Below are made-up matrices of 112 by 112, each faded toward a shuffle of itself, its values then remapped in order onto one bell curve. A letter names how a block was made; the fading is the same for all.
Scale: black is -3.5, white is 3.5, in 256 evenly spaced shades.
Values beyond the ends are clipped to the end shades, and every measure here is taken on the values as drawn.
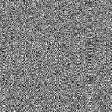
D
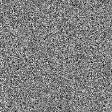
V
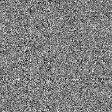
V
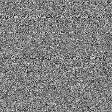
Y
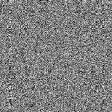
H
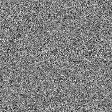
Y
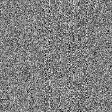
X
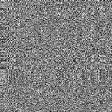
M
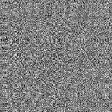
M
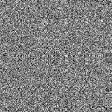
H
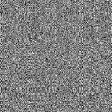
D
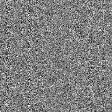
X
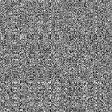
D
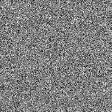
V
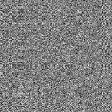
M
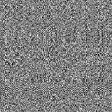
D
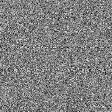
Y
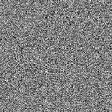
H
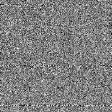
V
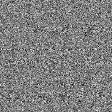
Y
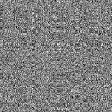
M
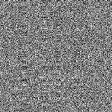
H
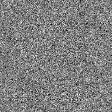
V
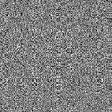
D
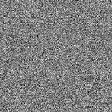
H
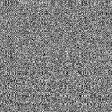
M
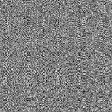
D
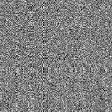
D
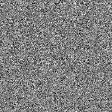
V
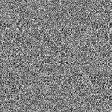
H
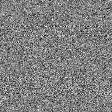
Y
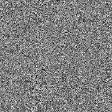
V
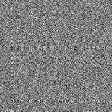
M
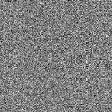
H
